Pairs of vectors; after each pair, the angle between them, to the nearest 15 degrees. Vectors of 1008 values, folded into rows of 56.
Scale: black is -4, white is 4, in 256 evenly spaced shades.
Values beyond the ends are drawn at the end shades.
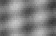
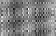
135 degrees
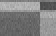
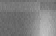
60 degrees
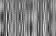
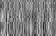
150 degrees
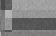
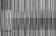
45 degrees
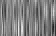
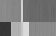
90 degrees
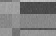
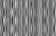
90 degrees
